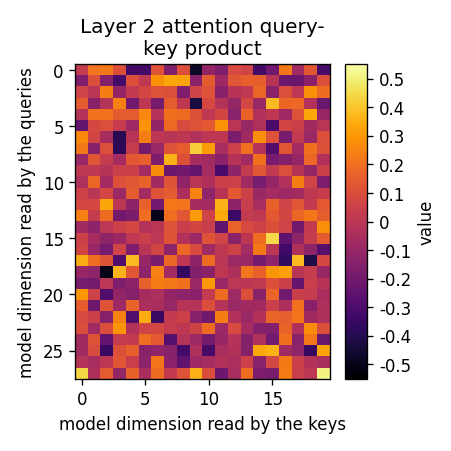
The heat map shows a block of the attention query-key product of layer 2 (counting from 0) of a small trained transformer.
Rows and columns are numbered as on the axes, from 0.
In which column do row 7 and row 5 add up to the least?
15
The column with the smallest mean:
12
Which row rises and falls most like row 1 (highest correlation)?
19
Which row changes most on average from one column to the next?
17
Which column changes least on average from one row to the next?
13
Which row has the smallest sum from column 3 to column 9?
0
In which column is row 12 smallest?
6
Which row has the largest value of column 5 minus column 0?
5
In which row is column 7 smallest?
24
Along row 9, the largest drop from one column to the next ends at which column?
7
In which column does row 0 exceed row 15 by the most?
16
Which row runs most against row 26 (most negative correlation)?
8
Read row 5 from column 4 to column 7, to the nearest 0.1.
-0.1 0.3 -0.1 0.2
